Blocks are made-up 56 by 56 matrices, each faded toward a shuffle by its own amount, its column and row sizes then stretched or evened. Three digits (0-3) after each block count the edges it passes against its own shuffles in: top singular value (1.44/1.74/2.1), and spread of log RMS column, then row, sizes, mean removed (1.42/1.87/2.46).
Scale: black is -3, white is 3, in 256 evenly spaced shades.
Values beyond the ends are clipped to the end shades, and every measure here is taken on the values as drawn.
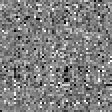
1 2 2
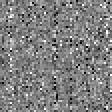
1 2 0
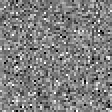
0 1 0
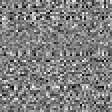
3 0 3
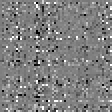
0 3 3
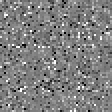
1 1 1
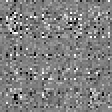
0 3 3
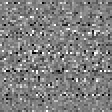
0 0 3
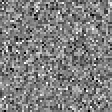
1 0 0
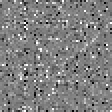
1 2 1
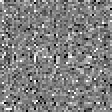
2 1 1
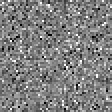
0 1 0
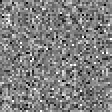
2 0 0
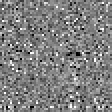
1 1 2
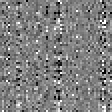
2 3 0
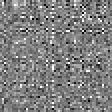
3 2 2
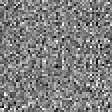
2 2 1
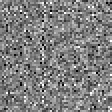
2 2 0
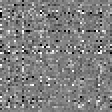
2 2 3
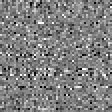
2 0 3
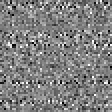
2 0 3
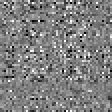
2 2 3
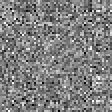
2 1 1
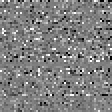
0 0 3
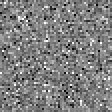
0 0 0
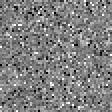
0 0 0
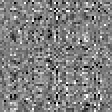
3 2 1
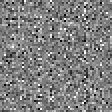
1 2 0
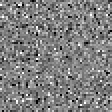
1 1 1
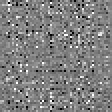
1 3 3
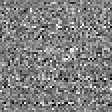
1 0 3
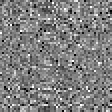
3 0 1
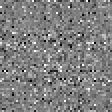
0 2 2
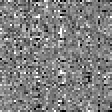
2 3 2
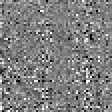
0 3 3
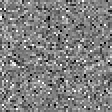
1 0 1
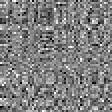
3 0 1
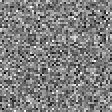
2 0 0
